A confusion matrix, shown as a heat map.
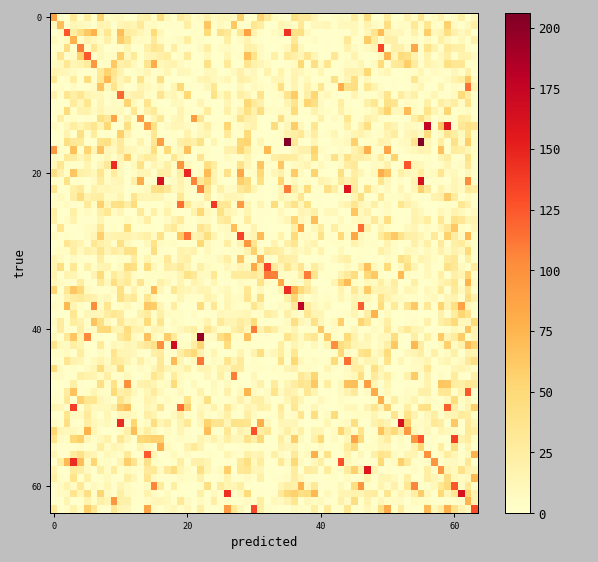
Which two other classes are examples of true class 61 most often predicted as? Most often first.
26, 39
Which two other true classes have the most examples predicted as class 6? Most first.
37, 2
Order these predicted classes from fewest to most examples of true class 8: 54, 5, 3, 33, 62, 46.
46, 33, 3, 54, 5, 62
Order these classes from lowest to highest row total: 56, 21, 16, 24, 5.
56, 5, 24, 21, 16
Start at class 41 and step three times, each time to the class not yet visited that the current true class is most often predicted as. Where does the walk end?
18
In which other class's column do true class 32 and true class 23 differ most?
30
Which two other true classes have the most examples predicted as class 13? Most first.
21, 54
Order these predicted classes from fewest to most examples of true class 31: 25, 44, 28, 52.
25, 44, 52, 28
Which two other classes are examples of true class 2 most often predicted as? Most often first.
35, 29
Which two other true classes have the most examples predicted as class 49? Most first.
4, 20
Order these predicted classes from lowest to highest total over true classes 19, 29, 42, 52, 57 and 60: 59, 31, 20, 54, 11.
20, 11, 59, 31, 54
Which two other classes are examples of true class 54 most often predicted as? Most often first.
60, 55
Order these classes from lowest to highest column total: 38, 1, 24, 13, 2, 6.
1, 24, 13, 38, 6, 2
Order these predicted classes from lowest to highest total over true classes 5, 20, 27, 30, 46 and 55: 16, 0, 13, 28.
13, 0, 28, 16
